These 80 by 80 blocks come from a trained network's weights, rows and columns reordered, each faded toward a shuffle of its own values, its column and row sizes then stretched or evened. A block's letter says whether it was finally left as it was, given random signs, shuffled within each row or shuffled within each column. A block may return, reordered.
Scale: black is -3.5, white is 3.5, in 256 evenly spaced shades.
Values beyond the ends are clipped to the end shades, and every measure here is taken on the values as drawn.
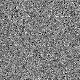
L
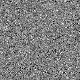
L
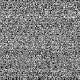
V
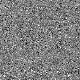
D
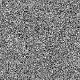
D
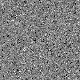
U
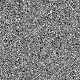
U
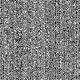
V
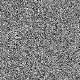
U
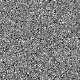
D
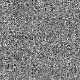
D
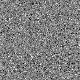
L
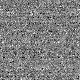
L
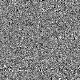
D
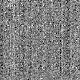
V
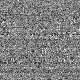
L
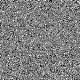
L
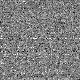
L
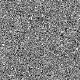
D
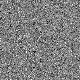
U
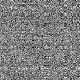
V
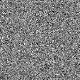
D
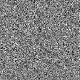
D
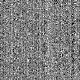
V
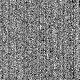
U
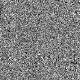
D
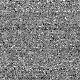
L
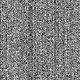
V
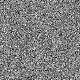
L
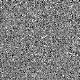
D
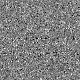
L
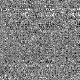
V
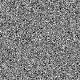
L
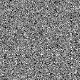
D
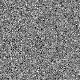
U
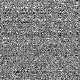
V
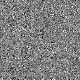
D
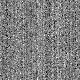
U
